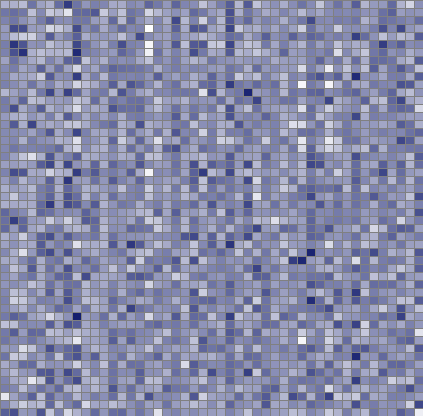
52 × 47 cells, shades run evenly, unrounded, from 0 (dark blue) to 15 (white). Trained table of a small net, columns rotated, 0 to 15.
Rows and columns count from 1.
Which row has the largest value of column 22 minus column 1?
43
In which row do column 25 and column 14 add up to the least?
32
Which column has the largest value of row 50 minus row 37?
40
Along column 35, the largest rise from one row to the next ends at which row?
33
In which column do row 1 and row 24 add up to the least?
8
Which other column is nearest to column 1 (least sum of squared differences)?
39
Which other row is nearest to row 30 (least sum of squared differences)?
26
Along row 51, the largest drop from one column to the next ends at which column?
47
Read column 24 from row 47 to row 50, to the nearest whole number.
3 7 7 9
